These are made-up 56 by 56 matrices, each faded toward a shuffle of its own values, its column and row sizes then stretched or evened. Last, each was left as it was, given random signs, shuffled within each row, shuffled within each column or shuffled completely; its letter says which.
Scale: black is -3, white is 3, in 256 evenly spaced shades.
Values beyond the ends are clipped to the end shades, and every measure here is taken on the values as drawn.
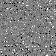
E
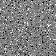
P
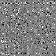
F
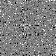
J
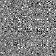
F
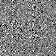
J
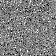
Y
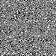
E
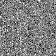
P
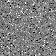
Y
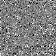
J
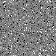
P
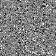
P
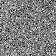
Y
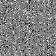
P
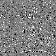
J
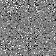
J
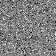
Y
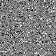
E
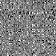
F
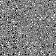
J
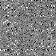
F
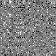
F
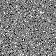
Y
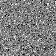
E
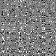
F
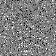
P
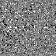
J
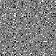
F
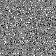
E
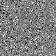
P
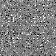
F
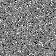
Y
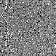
P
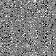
F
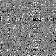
F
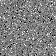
Y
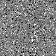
P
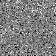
E
